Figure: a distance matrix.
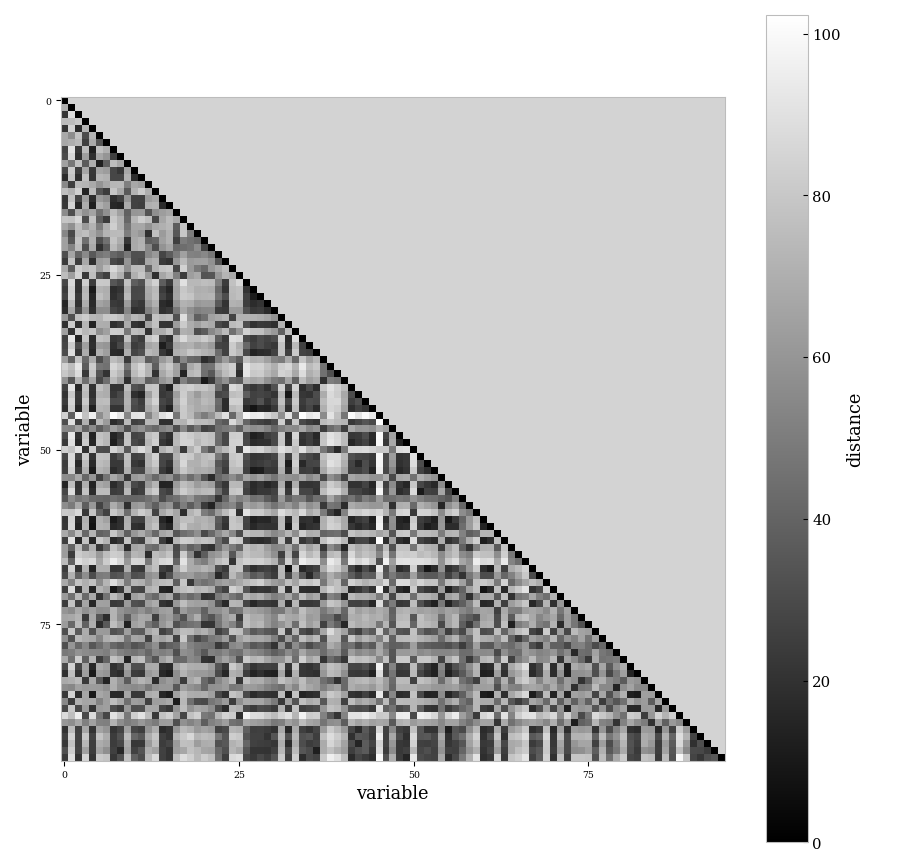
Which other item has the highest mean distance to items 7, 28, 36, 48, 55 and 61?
45
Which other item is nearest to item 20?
40
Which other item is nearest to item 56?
51
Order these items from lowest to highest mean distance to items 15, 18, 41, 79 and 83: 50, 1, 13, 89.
89, 13, 50, 1
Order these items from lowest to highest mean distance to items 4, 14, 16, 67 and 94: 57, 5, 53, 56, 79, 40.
53, 56, 57, 79, 40, 5
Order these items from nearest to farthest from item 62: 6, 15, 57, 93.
6, 57, 93, 15
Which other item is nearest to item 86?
16
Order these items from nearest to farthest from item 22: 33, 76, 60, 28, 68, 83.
68, 76, 60, 28, 83, 33
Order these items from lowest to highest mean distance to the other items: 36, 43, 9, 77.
36, 43, 9, 77
